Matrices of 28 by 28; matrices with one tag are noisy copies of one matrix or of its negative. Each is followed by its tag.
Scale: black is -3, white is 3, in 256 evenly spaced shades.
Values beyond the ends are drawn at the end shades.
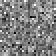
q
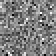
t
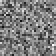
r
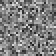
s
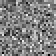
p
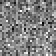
q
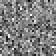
q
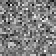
t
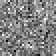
q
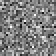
s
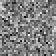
t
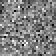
t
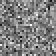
t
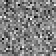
p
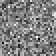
p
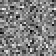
s
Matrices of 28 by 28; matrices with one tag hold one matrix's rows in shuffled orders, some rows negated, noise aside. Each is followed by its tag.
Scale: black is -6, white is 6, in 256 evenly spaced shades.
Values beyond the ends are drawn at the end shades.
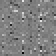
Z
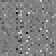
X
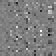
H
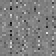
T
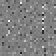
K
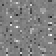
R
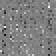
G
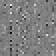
T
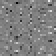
R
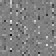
T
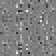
X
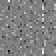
K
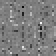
Z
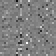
X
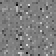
X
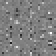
R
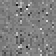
X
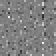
K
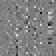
H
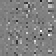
H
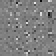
H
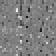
X
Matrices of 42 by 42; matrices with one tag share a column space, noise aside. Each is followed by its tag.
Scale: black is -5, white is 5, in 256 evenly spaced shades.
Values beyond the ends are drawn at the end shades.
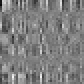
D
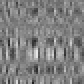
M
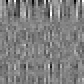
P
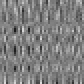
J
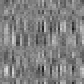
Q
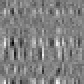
M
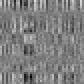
D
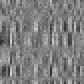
Q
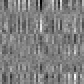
D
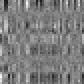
D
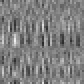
Q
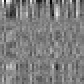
P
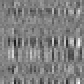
M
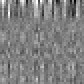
P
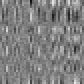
J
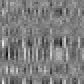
M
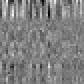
P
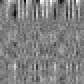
P
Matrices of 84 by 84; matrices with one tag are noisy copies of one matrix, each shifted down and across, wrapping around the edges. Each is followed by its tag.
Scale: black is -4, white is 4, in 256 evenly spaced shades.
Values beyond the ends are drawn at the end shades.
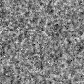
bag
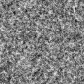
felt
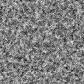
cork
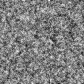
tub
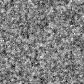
bag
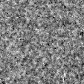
felt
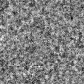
bag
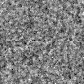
bag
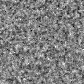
cork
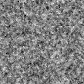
felt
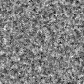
cork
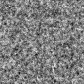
felt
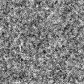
felt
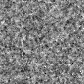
felt
